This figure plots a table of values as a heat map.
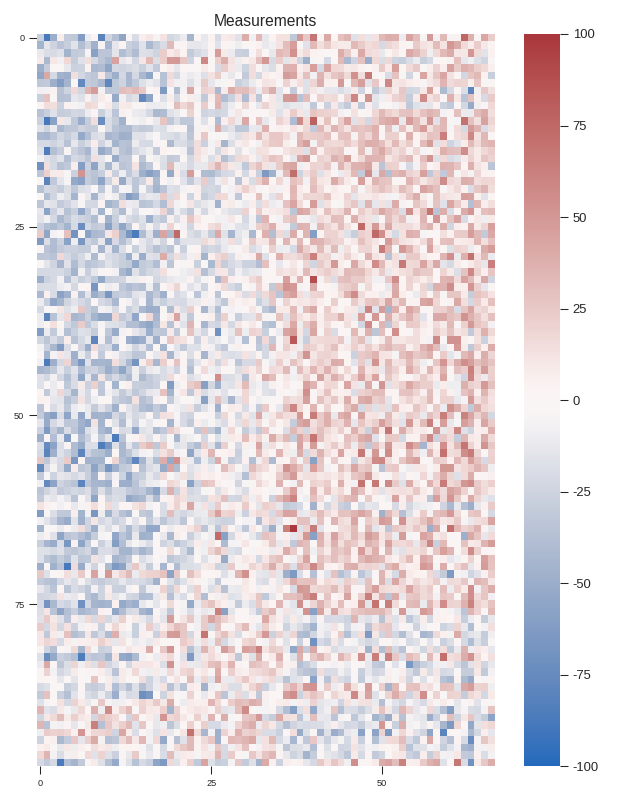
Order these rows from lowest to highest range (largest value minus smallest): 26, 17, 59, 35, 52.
35, 17, 52, 59, 26
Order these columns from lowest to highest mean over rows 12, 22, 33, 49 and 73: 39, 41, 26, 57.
26, 57, 41, 39
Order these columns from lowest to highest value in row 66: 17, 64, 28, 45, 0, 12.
12, 28, 0, 17, 45, 64
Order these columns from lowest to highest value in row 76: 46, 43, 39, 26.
46, 43, 39, 26
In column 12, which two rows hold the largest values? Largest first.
92, 7
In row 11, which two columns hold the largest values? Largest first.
40, 62
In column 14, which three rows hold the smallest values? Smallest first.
26, 56, 43
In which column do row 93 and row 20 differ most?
37
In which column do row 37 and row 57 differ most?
20
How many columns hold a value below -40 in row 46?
4
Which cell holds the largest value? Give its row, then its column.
65, 37
